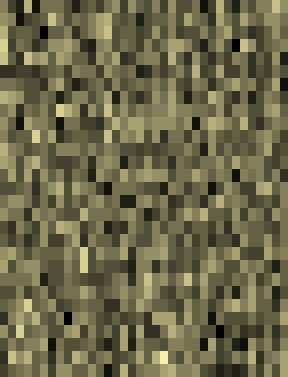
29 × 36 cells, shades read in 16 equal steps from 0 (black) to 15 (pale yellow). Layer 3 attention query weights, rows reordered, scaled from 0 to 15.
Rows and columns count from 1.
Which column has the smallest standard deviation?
23
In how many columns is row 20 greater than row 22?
19
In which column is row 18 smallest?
14
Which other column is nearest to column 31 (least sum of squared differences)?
28
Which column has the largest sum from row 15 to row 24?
11
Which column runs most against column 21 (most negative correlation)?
33
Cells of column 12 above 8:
2
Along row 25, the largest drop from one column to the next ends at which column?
9
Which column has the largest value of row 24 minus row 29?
30
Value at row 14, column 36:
3
